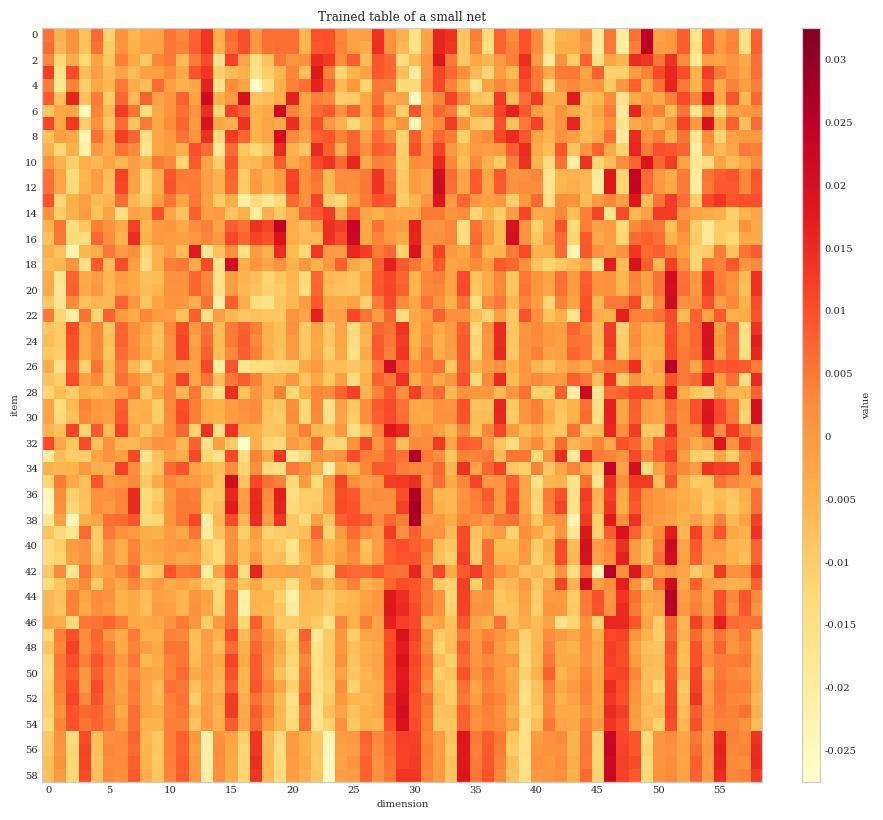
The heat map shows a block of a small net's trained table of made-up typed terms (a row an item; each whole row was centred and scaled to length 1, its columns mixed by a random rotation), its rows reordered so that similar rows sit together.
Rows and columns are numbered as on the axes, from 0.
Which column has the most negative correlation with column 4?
50
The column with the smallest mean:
14
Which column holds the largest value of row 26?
51
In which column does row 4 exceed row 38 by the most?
13
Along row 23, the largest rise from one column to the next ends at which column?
58
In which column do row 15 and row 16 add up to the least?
54
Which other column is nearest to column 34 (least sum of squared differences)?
55
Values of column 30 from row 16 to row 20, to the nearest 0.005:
0.015 0.02 0.005 -0.005 -0.005
